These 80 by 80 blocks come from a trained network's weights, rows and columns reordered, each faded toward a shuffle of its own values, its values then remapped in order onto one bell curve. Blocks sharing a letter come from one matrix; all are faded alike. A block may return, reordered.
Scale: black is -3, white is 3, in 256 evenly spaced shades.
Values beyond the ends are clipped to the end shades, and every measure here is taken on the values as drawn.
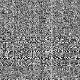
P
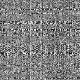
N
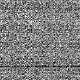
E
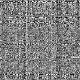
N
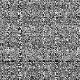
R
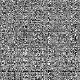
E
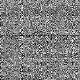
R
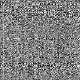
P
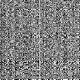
N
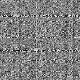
P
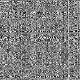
N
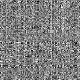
N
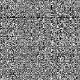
R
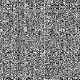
P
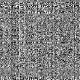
N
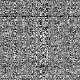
R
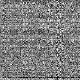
E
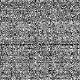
E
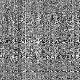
N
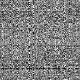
E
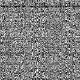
R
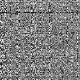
R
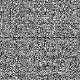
R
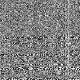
P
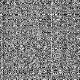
P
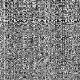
N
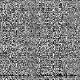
E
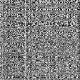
N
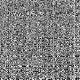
P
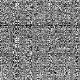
R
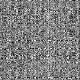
N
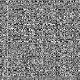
P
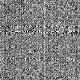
N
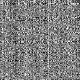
N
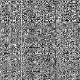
N
